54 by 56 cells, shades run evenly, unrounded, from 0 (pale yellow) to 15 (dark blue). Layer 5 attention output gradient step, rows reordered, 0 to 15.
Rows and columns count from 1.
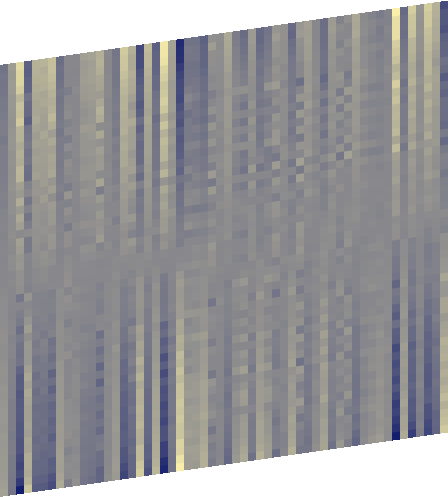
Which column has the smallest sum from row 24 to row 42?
23
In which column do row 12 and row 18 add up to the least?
50
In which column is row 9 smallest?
21
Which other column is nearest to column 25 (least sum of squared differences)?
15
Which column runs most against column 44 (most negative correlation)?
43
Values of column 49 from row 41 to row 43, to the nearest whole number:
7 7 7
